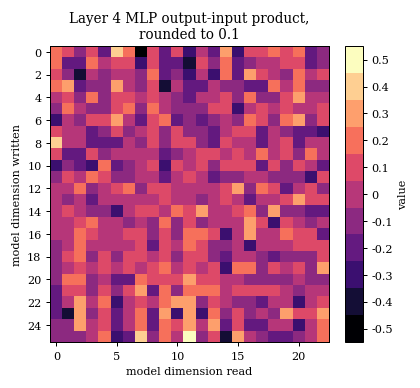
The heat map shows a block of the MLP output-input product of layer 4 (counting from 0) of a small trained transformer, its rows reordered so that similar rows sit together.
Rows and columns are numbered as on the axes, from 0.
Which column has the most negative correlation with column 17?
10
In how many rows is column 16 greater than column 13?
13
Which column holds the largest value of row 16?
16
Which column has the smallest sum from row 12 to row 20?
14
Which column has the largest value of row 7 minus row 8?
5
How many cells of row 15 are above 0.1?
3
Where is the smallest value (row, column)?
0, 7
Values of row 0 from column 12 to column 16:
0 -0.2 0.3 -0.3 0.1
